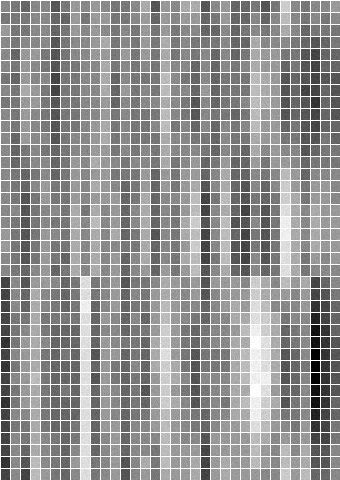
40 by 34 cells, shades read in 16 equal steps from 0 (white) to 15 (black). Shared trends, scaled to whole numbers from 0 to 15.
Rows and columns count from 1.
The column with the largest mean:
32
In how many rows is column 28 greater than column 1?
9
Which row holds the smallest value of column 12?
20
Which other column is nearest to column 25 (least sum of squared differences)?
24
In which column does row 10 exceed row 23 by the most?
29
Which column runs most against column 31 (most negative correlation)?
13
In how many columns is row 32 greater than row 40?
17
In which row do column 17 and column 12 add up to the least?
30
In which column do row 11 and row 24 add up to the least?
26
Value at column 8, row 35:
9
